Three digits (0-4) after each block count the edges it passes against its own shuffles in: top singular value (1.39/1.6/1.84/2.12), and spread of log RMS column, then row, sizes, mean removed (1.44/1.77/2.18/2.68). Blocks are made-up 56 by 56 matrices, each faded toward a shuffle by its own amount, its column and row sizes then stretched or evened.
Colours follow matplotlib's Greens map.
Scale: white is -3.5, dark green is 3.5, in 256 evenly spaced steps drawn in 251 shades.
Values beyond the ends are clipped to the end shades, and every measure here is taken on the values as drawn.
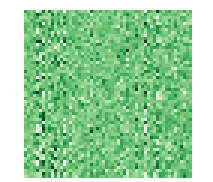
4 4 0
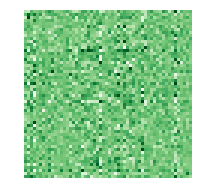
2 4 2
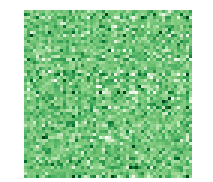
3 0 3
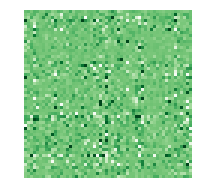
1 3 2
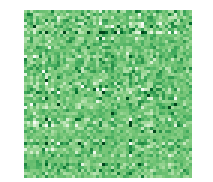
2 2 3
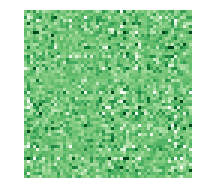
0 2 3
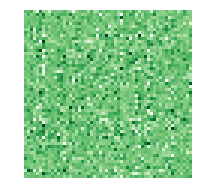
0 2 1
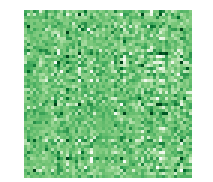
3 3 3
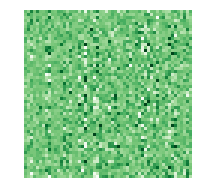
2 4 0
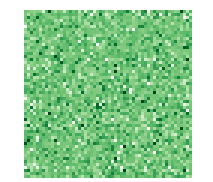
0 0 0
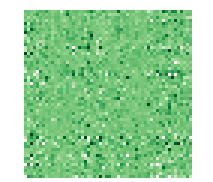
1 2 2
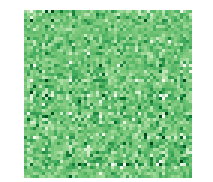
1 2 3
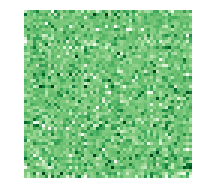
1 0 2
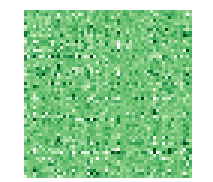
1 3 3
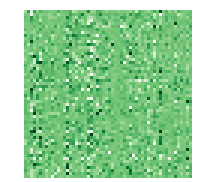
1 4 1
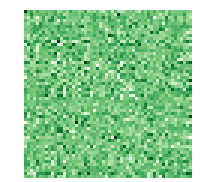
3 1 2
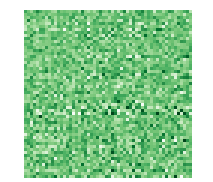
3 1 3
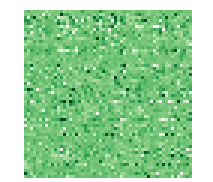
1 0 3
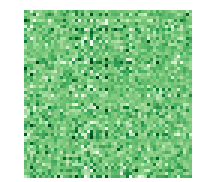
2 2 3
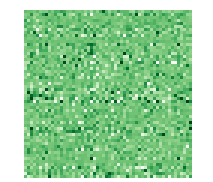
1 1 4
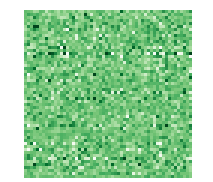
1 1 3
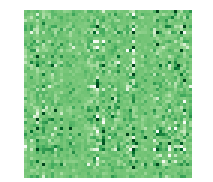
2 4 2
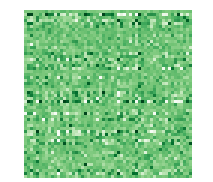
3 1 4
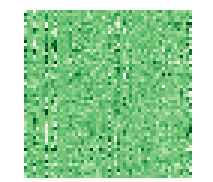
2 4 1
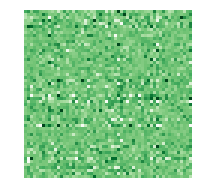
2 2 3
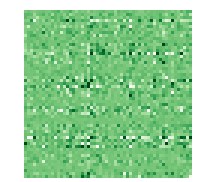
3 2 4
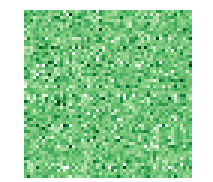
0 0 3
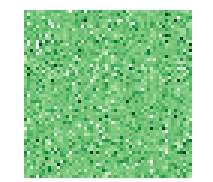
2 1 1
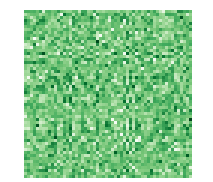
4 1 2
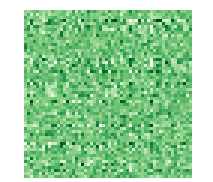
3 1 4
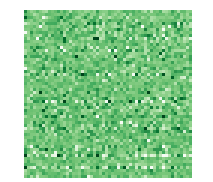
2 1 3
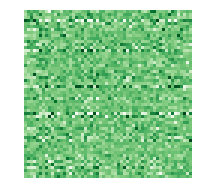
4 1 4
